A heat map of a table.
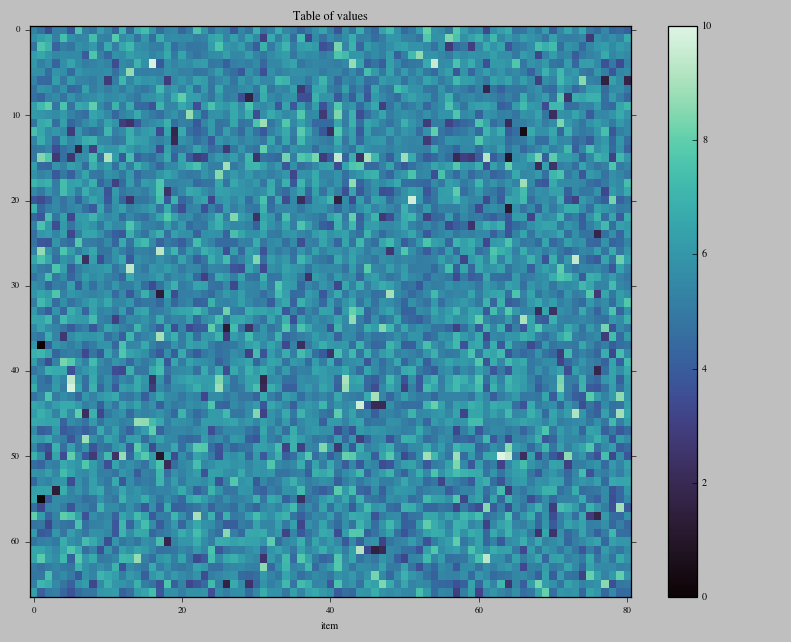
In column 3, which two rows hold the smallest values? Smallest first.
54, 15
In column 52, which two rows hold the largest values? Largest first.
3, 66
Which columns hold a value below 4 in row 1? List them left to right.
31, 37, 75
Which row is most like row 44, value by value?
61
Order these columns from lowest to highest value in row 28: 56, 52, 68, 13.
52, 68, 56, 13
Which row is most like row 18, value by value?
34
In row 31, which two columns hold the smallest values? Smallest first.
17, 76
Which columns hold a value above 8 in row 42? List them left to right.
5, 25, 42, 71
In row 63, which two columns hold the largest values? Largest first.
31, 41
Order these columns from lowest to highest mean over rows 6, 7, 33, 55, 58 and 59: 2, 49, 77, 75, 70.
70, 2, 77, 75, 49
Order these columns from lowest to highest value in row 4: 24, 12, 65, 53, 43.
24, 12, 53, 65, 43
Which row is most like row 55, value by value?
37
